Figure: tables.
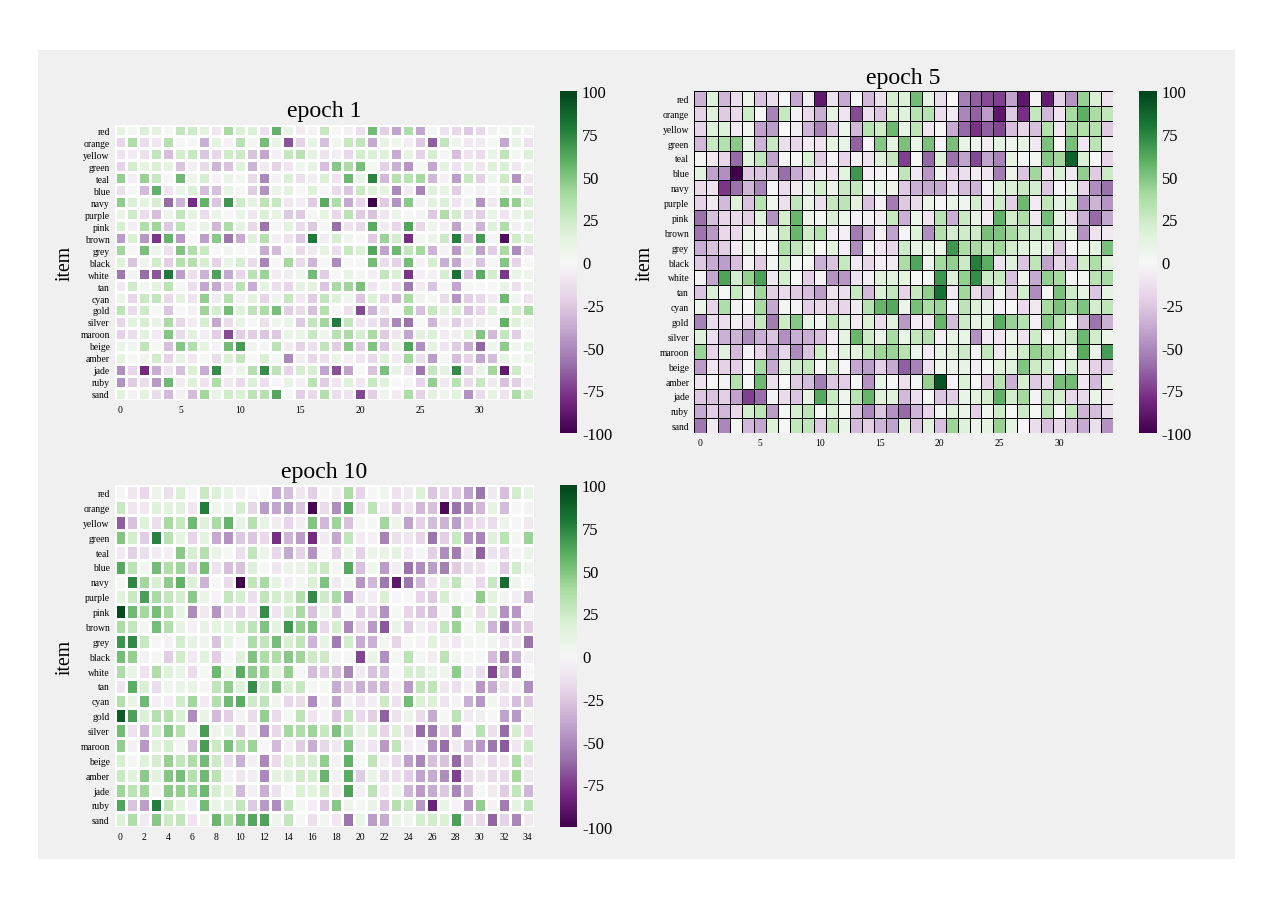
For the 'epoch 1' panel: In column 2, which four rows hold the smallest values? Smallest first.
jade, white, brown, blue
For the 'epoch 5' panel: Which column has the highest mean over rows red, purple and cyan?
18
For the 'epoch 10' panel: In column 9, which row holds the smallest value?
green
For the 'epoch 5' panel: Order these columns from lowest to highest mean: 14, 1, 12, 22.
1, 14, 12, 22
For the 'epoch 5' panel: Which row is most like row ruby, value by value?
beige
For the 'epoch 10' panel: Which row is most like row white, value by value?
sand
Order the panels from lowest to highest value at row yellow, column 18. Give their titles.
epoch 1, epoch 5, epoch 10
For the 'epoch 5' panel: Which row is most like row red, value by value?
orange
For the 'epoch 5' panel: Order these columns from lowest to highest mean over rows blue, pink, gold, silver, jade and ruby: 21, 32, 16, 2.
2, 21, 32, 16
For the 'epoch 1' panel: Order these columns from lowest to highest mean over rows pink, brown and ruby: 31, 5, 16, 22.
5, 31, 22, 16
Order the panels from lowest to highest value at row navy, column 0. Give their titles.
epoch 5, epoch 10, epoch 1
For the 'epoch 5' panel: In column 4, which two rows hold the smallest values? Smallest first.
jade, silver
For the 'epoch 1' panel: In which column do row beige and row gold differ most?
21
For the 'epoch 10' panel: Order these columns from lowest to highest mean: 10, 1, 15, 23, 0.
23, 10, 15, 1, 0
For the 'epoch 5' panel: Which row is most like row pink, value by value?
gold
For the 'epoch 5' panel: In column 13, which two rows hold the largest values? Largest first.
blue, silver
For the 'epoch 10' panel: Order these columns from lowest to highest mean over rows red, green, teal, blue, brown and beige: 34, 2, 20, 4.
20, 2, 34, 4
